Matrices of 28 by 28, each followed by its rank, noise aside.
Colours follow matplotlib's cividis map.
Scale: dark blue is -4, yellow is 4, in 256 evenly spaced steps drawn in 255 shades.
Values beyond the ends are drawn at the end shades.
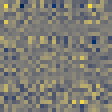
four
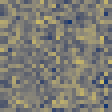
seven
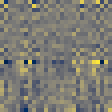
three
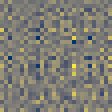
four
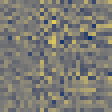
four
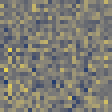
seven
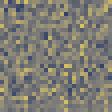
seven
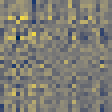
three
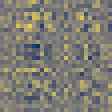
three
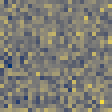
seven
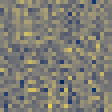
six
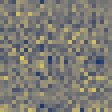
seven
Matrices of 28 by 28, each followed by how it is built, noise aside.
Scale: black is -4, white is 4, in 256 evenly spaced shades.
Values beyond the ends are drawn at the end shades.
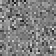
block diagonal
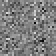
uneven columns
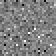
sparse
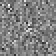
banded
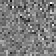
upper triangular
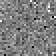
sparse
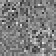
block diagonal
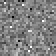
sparse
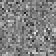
block diagonal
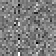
uneven columns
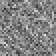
Toeplitz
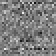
low rank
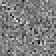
banded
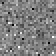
sparse
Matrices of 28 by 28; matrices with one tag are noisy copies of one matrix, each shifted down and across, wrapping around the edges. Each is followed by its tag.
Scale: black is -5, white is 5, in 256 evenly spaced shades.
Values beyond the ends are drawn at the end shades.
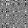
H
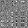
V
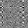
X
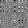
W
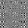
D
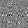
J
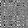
V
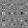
H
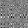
J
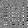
V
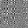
D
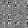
H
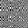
J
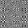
D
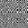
J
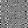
X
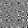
H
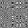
W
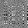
V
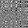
V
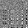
V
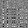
V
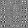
D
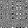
W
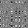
W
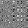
W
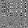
V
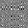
J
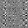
X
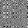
W
